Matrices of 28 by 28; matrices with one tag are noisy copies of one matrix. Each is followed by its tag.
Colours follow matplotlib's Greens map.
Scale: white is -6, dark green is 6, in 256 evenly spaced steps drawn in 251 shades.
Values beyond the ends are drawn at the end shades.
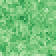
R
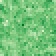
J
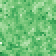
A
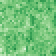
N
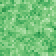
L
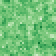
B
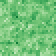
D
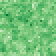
R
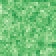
D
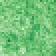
N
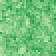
N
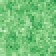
N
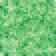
J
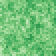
N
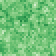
R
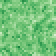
B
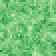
B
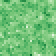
B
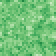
B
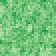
D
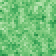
A
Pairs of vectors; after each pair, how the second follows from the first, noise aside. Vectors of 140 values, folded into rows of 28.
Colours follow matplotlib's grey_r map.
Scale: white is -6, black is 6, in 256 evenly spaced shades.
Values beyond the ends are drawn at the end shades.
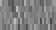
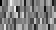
negated, scaled up.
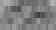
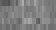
negated, partly zeroed.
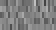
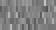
negated, partly zeroed.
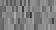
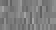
reversed, negated, shrunk.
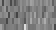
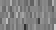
negated, partly zeroed.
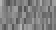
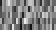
negated, scaled up.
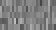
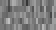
shuffled.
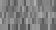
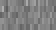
reversed, negated, shrunk.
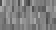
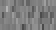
wrapped around, negated, partly zeroed.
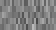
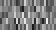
negated, scaled up.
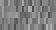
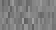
reversed, negated, shrunk.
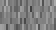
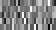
reversed, negated, scaled up.
